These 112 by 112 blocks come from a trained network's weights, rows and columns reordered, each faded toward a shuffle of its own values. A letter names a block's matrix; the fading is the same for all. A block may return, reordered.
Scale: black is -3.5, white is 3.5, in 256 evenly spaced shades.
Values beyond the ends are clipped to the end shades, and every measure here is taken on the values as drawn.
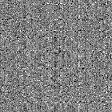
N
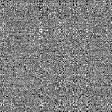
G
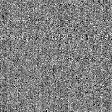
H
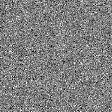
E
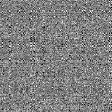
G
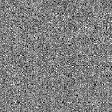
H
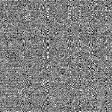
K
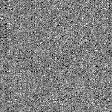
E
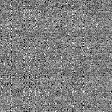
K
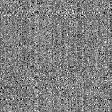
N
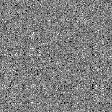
E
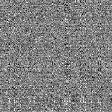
G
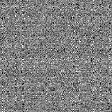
K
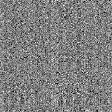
H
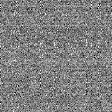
G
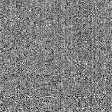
N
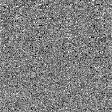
E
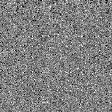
E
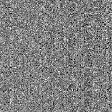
H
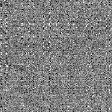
K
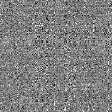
K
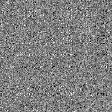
E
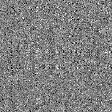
E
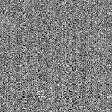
H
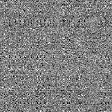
G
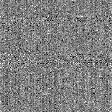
N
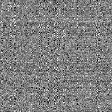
K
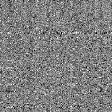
H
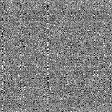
K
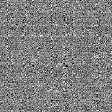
K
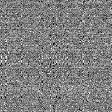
G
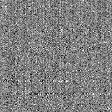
N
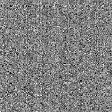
H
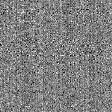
N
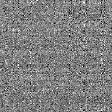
K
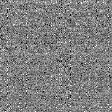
K
